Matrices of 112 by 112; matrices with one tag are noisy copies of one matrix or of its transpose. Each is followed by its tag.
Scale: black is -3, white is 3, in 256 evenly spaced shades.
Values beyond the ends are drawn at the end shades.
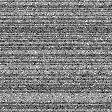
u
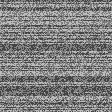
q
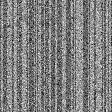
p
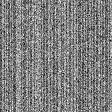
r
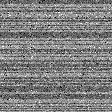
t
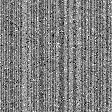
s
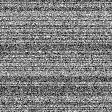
q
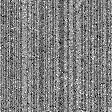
s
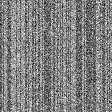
q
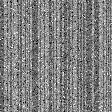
t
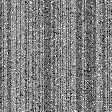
q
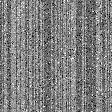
q
